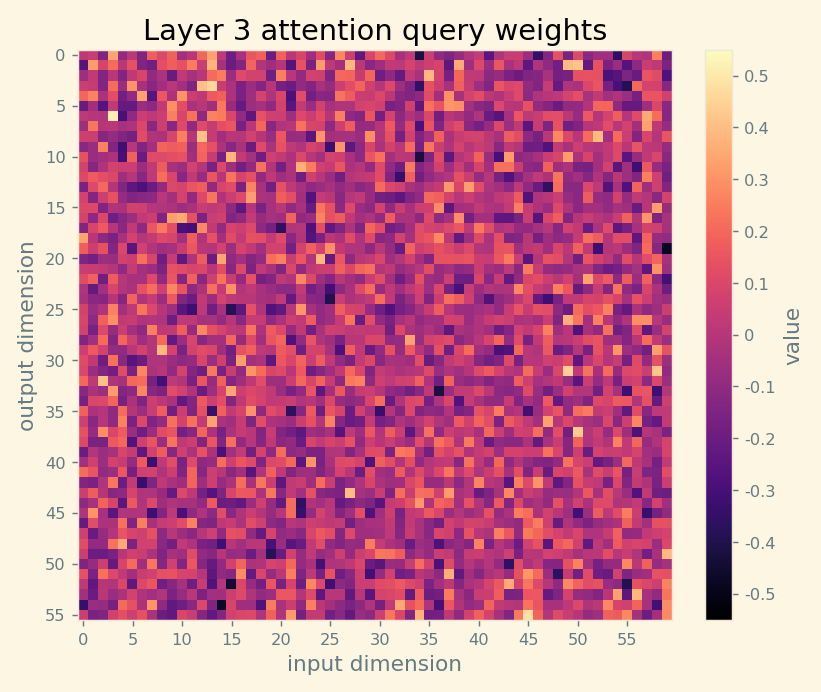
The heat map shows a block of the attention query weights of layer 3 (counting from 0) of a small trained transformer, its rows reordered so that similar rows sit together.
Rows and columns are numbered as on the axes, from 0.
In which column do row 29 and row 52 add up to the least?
15
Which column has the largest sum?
37
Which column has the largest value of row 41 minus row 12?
32
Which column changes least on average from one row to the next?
28
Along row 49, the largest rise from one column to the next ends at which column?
59
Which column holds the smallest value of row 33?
36
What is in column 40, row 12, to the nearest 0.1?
-0.1
